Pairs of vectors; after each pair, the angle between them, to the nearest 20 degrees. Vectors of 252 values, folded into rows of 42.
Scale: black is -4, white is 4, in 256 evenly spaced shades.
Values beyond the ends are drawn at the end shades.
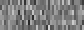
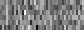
120 degrees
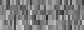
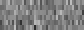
140 degrees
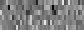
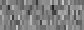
40 degrees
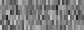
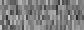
20 degrees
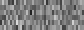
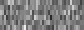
120 degrees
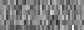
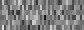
80 degrees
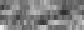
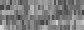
40 degrees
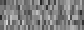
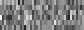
120 degrees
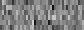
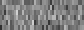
40 degrees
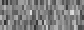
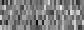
40 degrees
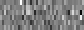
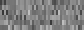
80 degrees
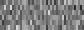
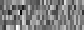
60 degrees
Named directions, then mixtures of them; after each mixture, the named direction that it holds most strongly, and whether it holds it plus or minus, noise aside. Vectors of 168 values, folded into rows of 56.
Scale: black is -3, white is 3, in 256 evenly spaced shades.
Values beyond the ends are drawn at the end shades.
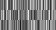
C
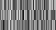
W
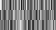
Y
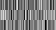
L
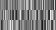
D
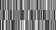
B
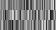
D, minus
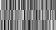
Y, plus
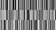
L, plus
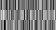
L, plus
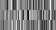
C, minus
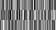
W, minus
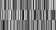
W, plus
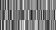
B, plus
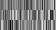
D, minus
